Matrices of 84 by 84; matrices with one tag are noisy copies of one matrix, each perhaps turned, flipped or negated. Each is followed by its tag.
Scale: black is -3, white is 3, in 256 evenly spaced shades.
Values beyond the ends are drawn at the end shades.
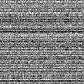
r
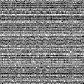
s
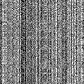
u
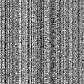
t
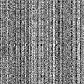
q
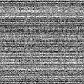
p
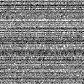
t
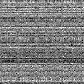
u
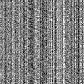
t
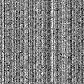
r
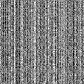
s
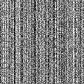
s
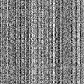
q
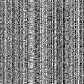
t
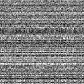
t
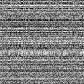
t
